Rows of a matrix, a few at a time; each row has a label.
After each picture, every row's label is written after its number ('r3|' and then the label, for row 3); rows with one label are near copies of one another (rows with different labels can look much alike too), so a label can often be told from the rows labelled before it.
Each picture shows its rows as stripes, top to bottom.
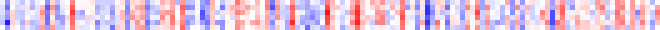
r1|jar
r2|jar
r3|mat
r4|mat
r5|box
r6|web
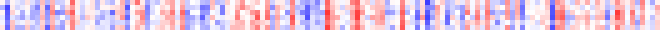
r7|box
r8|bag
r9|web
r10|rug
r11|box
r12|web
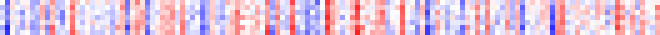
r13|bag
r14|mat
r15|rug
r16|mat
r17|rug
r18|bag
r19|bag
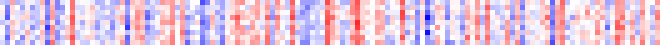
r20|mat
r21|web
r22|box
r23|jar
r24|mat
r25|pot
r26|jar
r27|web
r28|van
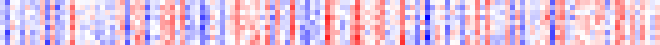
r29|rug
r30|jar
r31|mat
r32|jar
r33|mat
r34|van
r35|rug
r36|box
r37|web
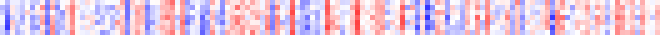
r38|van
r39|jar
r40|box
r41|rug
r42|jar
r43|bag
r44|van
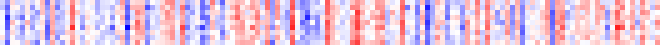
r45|van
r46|jar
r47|rug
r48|rug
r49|box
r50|pot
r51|web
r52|van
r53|bag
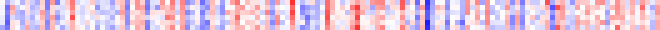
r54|jar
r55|box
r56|van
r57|rug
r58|jar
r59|box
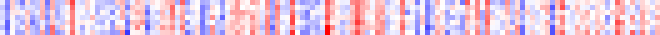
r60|web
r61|mat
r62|jar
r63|van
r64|pot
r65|bag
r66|van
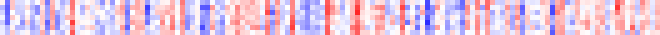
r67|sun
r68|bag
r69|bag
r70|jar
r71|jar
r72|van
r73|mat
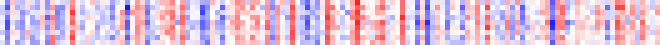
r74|box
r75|pot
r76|mat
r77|web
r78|rug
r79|rug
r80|box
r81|pot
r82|bag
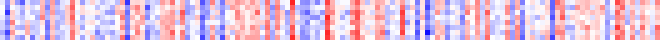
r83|van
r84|jar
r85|web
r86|mat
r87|web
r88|van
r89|box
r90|van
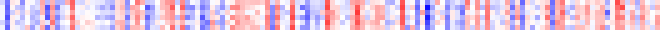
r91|web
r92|jar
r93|rug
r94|jar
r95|bag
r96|jar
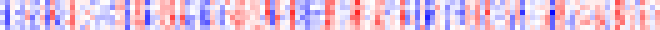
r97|bag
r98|web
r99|bag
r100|jar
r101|jar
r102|rug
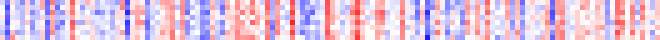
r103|van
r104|van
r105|pot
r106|rug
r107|pot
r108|jar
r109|van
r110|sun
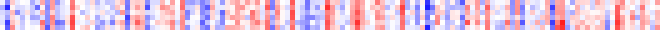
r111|jar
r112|bag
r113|van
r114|pot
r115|web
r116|sun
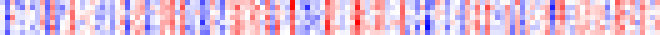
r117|van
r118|rug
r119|web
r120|sun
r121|mat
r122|jar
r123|jar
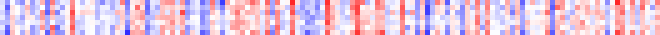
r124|van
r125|box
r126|jar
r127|mat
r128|mat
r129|jar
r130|pot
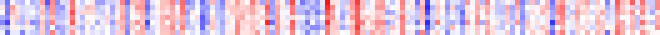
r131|van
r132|sun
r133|sun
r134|mat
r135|bag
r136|mat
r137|rug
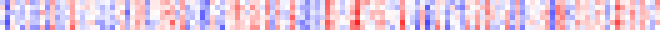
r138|bag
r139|sun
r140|rug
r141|rug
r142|box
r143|web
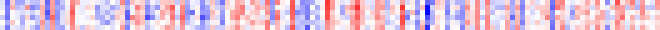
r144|van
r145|box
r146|jar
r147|jar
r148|web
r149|rug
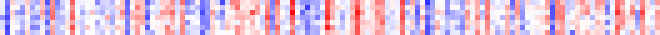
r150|jar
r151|rug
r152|van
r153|bag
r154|pot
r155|bag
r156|rug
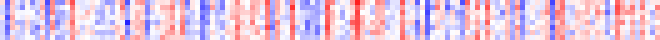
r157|web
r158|van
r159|sun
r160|sun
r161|pot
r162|bag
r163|rug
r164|mat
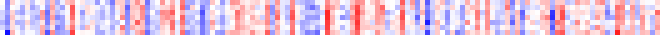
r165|jar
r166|pot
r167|mat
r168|mat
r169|box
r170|mat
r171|sun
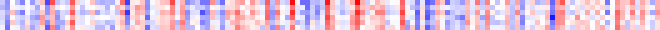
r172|van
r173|bag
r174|van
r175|bag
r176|web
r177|jar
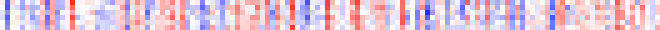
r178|web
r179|rug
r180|jar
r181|web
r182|web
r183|van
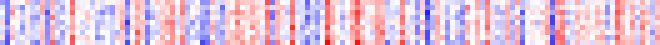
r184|bag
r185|web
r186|sun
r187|bag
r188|rug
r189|van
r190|box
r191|sun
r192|bag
